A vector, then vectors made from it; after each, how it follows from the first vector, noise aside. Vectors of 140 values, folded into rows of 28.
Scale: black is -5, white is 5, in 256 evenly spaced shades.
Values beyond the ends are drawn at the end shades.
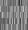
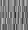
wrapped around.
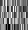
reversed, scaled up.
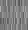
shrunk.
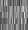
copied.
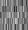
wrapped around.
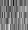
wrapped around, negated.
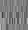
negated, partly zeroed.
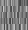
wrapped around.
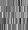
copied.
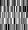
reversed, scaled up.
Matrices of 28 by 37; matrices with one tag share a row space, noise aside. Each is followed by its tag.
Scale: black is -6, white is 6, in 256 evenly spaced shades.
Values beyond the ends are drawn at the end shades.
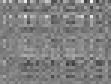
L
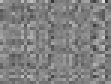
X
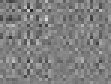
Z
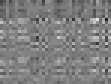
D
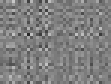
Z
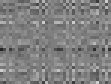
D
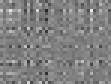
Z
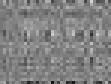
L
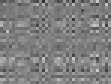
D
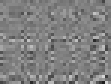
X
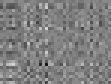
Z
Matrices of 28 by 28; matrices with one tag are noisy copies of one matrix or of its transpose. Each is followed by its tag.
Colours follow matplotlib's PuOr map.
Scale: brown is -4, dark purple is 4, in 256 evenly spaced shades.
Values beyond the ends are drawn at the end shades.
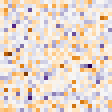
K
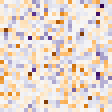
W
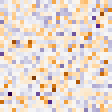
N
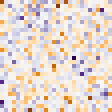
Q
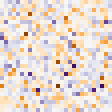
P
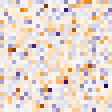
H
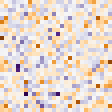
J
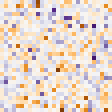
J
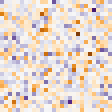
N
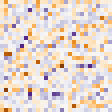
K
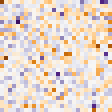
Q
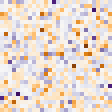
N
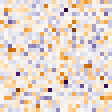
H
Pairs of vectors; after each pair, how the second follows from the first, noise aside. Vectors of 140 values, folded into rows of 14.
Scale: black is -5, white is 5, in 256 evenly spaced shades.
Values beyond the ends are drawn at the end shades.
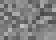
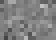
wrapped around, partly zeroed.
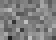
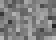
wrapped around.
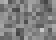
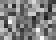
wrapped around, negated, scaled up.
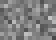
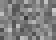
wrapped around.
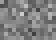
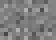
reversed, negated, partly zeroed.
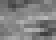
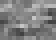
wrapped around.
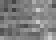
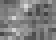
wrapped around.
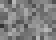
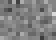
reversed, negated, partly zeroed.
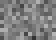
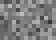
wrapped around.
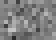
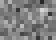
reversed.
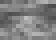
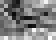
wrapped around, negated, scaled up.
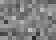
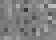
reversed, negated, partly zeroed.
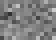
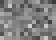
wrapped around.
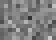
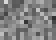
reversed.
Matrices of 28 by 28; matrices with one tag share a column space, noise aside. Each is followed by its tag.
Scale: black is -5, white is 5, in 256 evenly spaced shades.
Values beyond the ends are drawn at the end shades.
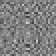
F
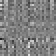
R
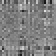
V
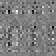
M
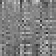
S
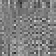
S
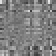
V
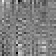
S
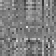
R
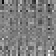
V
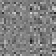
F
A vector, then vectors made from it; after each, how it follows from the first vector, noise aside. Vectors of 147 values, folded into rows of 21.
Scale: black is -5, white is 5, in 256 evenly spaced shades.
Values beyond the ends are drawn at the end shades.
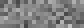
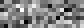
wrapped around, scaled up.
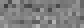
wrapped around, partly zeroed.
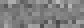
wrapped around, partly zeroed.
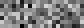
wrapped around, scaled up.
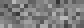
reversed.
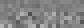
reversed, partly zeroed.
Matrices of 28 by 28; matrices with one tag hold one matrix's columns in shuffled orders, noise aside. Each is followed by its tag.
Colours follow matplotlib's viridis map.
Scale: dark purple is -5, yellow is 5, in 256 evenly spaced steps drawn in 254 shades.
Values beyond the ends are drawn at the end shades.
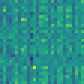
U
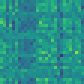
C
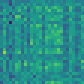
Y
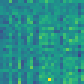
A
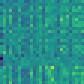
U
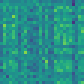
Y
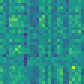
U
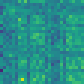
A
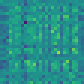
Y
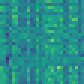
U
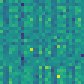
U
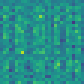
Y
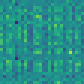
Y
